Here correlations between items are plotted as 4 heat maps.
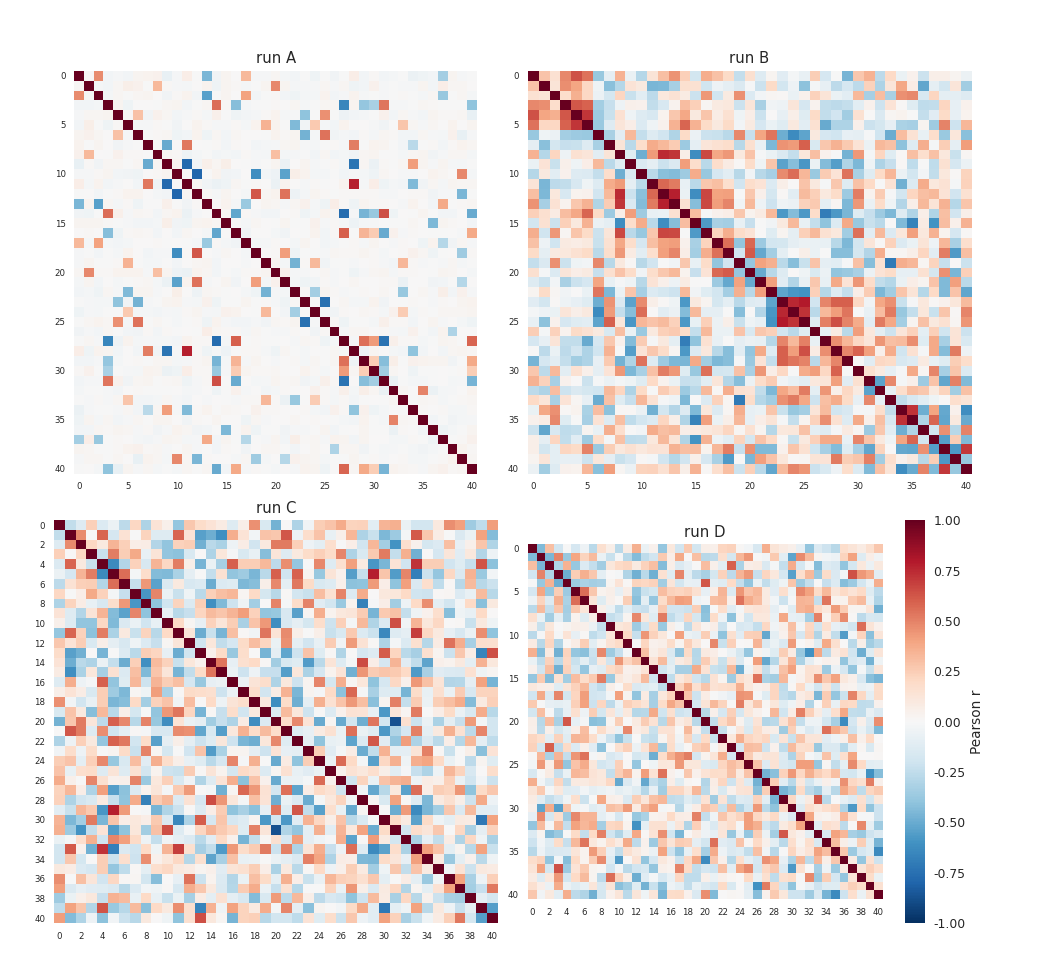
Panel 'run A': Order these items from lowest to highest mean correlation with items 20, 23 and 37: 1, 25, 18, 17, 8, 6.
25, 6, 17, 18, 8, 1
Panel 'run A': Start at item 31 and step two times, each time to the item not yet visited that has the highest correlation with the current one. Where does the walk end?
3
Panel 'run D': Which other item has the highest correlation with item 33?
29
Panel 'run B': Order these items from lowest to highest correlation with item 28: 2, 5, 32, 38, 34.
38, 5, 34, 2, 32
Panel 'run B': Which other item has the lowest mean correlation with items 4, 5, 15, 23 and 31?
6
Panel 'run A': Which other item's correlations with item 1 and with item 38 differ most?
20
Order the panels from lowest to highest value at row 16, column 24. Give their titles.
run B, run A, run D, run C
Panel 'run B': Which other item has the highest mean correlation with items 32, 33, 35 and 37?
27
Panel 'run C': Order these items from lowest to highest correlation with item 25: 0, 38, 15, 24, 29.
38, 24, 15, 29, 0
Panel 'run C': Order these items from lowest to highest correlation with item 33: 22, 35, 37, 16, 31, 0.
22, 0, 37, 31, 35, 16
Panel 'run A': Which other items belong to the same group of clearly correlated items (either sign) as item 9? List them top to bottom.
7, 11, 28, 34
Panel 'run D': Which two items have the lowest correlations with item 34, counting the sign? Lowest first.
40, 14
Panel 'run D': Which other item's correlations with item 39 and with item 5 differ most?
26
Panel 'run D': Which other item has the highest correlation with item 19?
31
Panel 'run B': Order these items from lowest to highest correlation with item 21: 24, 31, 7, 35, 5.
24, 5, 7, 35, 31
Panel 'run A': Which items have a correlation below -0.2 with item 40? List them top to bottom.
3, 14, 31
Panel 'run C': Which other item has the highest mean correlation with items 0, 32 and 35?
26
